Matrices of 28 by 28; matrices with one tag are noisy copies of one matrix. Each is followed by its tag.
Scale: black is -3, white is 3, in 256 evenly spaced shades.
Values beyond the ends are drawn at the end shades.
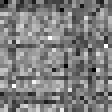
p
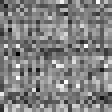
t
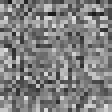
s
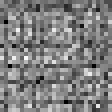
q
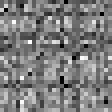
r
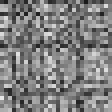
s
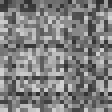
p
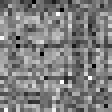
p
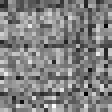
p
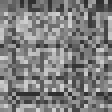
p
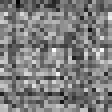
p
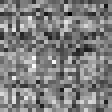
r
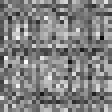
t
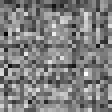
q
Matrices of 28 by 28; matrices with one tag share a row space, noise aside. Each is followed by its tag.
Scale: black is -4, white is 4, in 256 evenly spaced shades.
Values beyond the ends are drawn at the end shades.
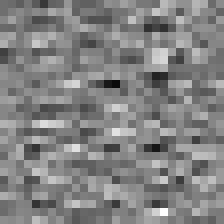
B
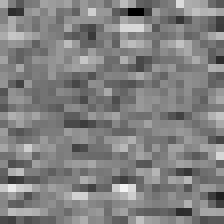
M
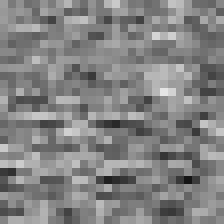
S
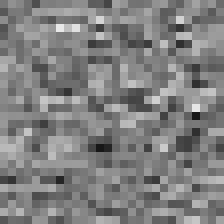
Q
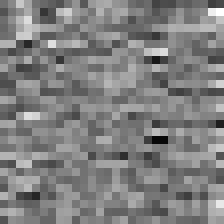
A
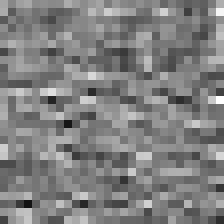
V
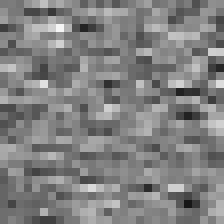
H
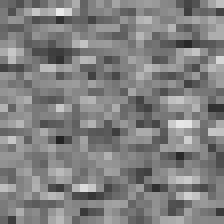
H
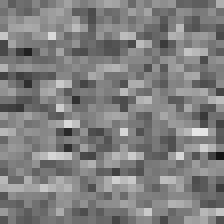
V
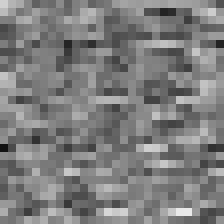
S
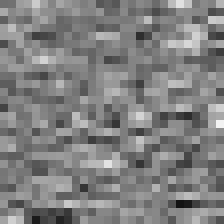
H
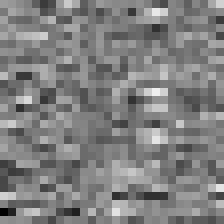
A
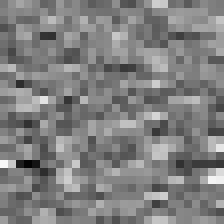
A
